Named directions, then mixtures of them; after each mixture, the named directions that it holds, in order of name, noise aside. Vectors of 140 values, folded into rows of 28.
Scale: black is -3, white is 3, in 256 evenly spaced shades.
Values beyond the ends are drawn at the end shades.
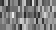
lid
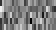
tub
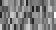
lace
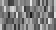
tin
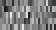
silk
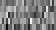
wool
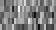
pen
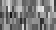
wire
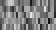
tin.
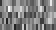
lace, wire, wool.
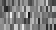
silk.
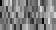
lace, lid, wire.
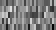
wool.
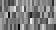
silk, tin, wool.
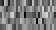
lid.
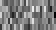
lace.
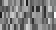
lace.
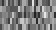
lace, lid.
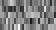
tin, wire, wool.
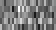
pen.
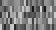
lace, pen, wool.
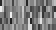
lace, pen, tub.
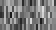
tub, wire.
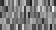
lid, silk, wire.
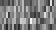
lid, wool.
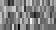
lace, tin, wool.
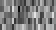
pen.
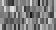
tin.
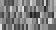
pen, tin.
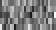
lace, tin.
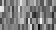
pen, tub.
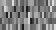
silk, wool.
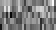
lace, silk, wire.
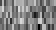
pen, tub, wool.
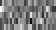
tub.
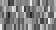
tin.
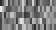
lid, tub.
